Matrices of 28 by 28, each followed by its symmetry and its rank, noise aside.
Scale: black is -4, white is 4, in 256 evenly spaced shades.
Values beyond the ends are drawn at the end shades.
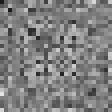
symmetric, rank four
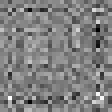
no symmetry, rank three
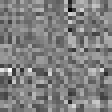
antisymmetric, rank four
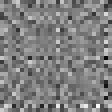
antisymmetric, rank four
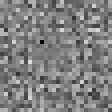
symmetric, rank six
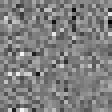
antisymmetric, rank six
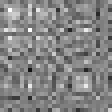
symmetric, rank three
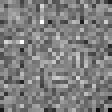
symmetric, rank six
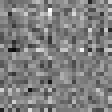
antisymmetric, rank four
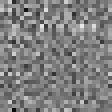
no symmetry, rank six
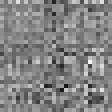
no symmetry, rank four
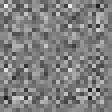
symmetric, rank three
